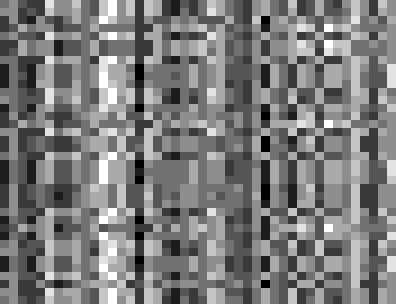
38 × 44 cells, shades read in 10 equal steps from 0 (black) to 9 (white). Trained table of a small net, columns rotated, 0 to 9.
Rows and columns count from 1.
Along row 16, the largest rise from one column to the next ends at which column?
37
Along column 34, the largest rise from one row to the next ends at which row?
6
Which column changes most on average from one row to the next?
30
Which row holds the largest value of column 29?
3
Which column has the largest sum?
12
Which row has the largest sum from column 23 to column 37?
16
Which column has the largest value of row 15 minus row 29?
17
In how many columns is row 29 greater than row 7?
7
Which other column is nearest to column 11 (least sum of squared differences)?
35
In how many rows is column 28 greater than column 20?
13
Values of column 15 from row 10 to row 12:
5 4 7
